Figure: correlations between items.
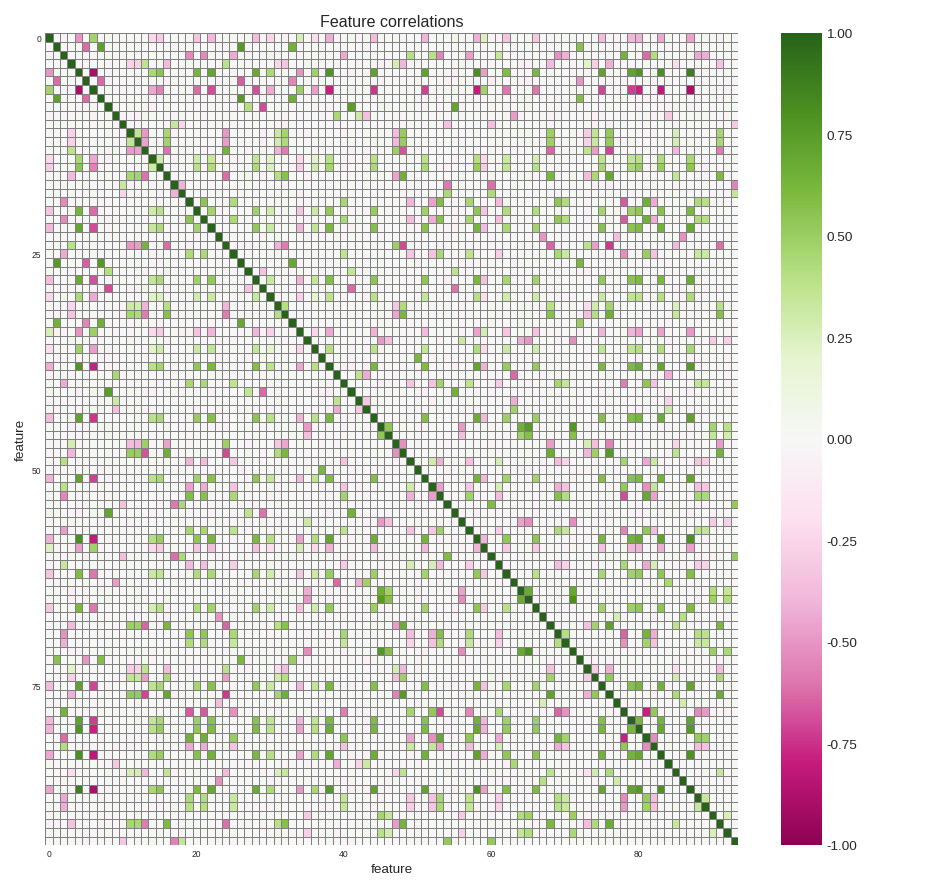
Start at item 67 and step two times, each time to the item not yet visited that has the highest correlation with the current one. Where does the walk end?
77
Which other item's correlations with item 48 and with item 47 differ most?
76
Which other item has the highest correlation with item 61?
78
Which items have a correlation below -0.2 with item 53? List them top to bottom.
2, 49, 52, 61, 78, 82
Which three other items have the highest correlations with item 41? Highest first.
8, 55, 27
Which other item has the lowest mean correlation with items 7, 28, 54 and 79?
6
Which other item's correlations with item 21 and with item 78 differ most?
81
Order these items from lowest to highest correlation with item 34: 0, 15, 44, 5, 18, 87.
87, 44, 15, 18, 5, 0
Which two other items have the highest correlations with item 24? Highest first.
13, 47
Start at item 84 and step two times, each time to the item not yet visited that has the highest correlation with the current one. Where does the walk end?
43
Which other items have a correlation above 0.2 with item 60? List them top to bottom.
18, 54, 93
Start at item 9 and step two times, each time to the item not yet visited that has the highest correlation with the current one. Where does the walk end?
42
